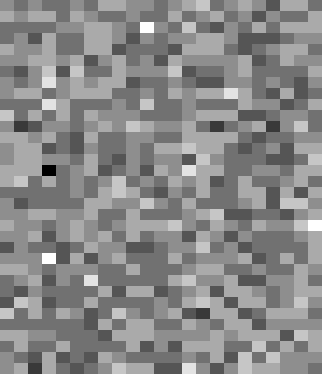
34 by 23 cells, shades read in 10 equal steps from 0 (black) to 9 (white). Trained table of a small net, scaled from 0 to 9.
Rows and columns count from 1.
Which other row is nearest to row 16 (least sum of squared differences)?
14
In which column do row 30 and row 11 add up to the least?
19
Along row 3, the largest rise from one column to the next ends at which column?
11
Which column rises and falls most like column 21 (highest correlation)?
8
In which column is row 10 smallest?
21
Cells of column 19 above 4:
14
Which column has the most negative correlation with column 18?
7
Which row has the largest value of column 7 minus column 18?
26
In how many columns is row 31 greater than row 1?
11
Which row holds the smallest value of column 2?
12
